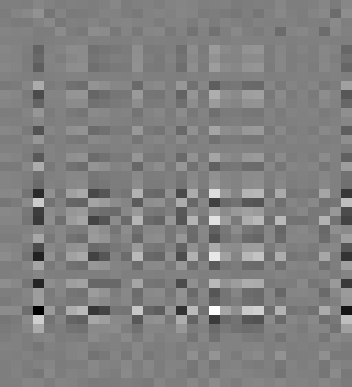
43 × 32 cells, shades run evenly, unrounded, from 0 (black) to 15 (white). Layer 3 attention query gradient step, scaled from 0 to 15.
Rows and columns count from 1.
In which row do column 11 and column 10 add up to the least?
35
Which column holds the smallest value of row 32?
4
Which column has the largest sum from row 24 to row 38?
20
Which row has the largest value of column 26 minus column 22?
25
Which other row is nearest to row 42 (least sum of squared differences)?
41
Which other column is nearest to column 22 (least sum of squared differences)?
31
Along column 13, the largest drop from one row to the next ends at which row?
36
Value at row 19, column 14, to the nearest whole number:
8
